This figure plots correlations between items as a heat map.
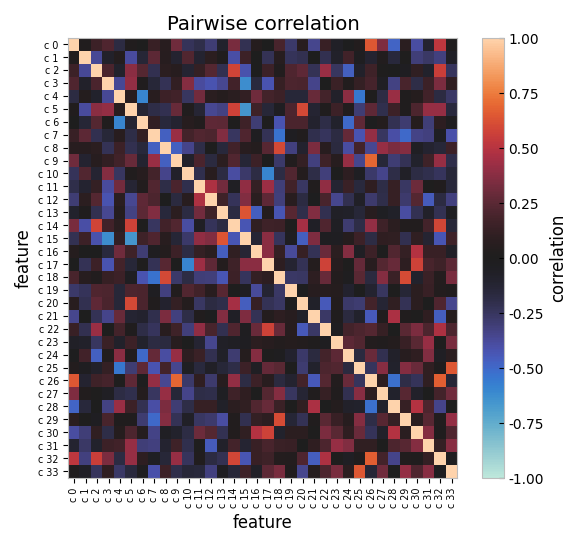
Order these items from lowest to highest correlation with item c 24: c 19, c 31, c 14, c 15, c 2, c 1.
c 2, c 14, c 19, c 15, c 1, c 31
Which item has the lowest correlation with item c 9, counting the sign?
c 8
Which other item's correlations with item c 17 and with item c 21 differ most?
c 22
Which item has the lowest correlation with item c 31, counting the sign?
c 12
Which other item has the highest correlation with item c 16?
c 30
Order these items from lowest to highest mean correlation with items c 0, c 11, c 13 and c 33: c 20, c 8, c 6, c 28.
c 20, c 28, c 8, c 6
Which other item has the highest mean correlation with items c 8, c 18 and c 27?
c 29
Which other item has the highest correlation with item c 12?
c 11
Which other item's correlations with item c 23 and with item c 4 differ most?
c 25
